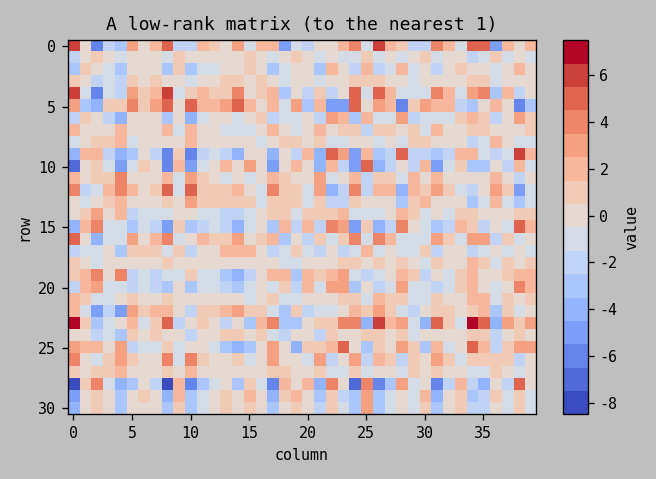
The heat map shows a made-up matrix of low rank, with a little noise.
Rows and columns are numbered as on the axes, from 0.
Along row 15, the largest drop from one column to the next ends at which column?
24
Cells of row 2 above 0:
8
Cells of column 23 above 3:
2
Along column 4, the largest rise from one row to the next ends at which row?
11
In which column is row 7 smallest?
25
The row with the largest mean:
23
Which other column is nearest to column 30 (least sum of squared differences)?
19
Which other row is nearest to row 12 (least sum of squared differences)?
26
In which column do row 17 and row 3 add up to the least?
4
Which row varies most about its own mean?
28
